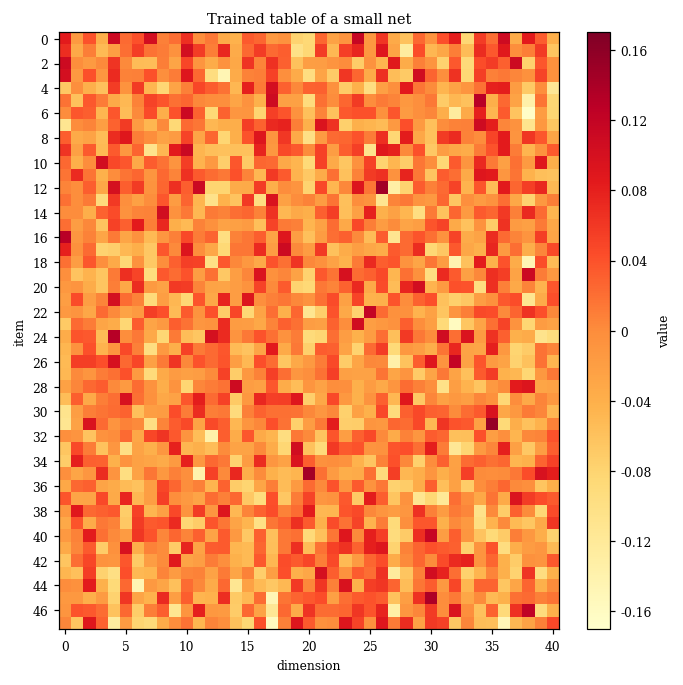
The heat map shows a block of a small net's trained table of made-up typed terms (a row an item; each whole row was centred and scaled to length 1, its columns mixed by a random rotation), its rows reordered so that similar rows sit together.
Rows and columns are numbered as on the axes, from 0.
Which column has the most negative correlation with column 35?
30
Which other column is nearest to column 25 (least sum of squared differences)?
8
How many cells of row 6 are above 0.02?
16
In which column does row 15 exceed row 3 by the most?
13
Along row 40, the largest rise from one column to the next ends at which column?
29
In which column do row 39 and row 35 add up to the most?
20
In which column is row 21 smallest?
38
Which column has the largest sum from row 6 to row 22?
10
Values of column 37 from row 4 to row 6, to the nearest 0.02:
-0.02 -0.02 -0.06
